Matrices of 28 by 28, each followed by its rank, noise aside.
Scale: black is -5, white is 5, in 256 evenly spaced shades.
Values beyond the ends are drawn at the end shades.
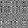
two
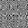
four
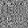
four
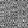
four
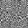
four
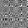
three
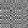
two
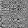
four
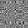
two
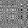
two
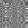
two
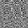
four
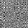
four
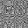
five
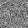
five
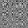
two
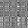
two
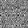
five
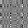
two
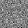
four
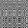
two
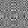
two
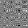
two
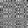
two
